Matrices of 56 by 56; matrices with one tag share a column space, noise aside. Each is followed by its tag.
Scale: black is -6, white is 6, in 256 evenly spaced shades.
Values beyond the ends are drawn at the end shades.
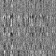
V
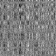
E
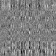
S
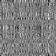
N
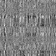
V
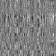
V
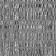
E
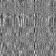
V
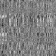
V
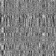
V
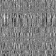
V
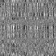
N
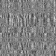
V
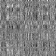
E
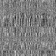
V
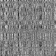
E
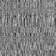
V
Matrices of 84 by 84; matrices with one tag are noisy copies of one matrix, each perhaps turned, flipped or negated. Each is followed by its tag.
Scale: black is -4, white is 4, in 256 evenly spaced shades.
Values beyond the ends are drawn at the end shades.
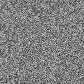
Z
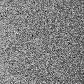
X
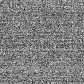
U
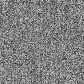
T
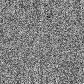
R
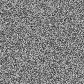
Z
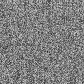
T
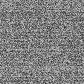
U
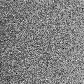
X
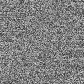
T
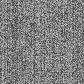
U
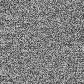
T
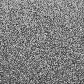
X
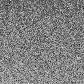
X
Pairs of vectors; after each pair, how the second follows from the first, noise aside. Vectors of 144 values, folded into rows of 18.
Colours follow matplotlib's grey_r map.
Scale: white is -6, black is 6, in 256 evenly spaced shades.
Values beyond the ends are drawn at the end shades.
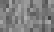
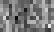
wrapped around, negated, scaled up.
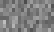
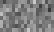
reversed, negated.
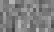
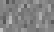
wrapped around, partly zeroed.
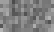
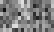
wrapped around, scaled up.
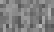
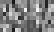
wrapped around, negated, scaled up.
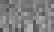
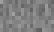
wrapped around, negated, shrunk.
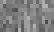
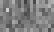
reversed, negated.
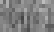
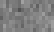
wrapped around, negated, shrunk.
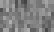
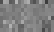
wrapped around, partly zeroed.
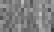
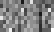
negated, scaled up.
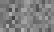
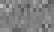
wrapped around, partly zeroed.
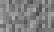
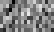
wrapped around, scaled up.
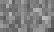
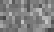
copied.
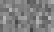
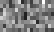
wrapped around, negated, scaled up.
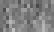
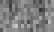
reversed, negated.
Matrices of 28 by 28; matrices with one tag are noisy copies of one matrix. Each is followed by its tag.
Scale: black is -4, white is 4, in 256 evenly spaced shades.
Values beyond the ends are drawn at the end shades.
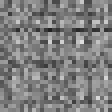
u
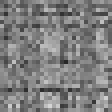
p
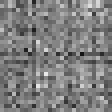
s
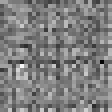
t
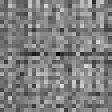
s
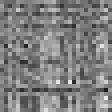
p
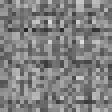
u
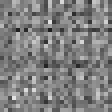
u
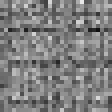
u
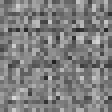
u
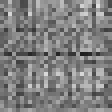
s
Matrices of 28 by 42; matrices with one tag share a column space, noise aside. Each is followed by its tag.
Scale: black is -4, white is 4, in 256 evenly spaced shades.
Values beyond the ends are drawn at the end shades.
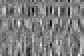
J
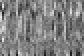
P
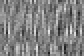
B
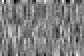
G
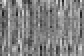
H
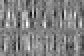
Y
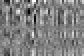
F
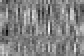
B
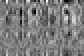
F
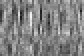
B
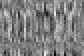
P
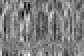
P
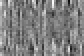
H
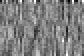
G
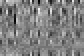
F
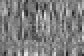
P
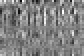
F
